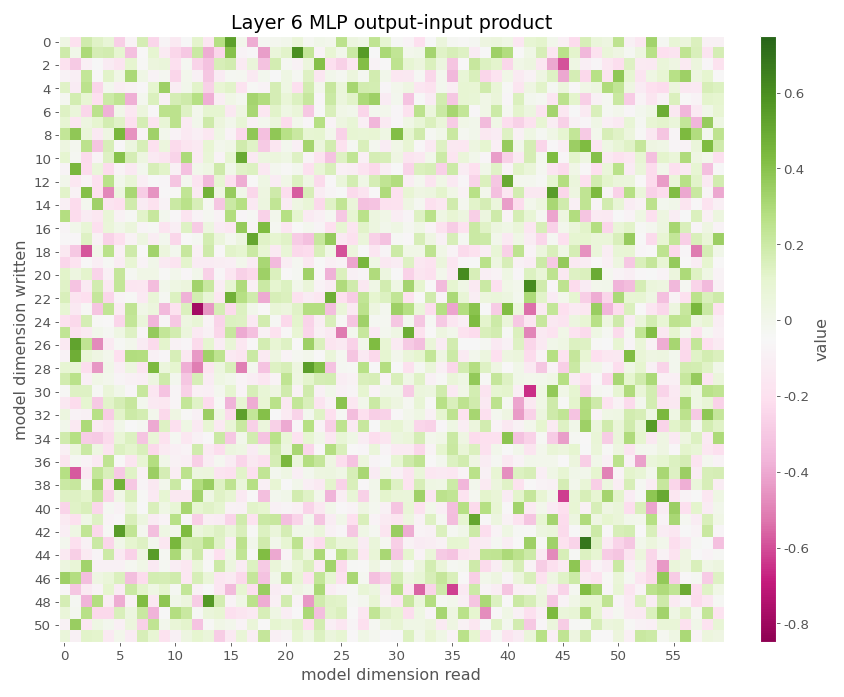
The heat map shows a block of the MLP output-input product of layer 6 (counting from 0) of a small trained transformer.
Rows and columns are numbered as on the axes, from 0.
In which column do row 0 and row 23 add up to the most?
57
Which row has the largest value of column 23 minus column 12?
23
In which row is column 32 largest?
39
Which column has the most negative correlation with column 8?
2
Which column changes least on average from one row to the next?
52
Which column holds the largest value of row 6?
54
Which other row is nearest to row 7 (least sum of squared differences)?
51
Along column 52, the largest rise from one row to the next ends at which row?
37
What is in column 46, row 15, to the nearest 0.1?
0.3
